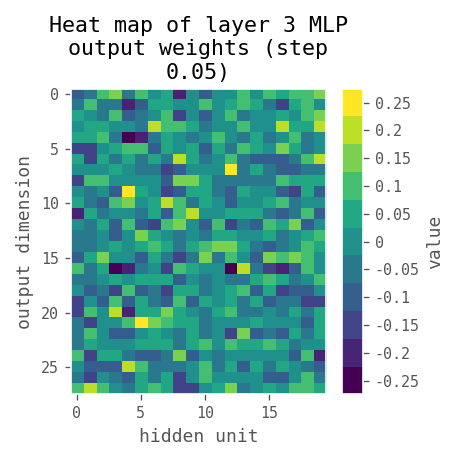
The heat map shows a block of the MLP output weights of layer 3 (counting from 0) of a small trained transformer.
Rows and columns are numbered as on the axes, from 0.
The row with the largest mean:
3
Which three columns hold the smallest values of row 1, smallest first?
4, 16, 5
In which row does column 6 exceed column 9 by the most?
27
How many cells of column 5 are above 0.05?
5
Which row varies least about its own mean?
23
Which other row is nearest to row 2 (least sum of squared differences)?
17
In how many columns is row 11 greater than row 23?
3
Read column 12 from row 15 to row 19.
0.1 -0.25 -0.05 0.05 0.05
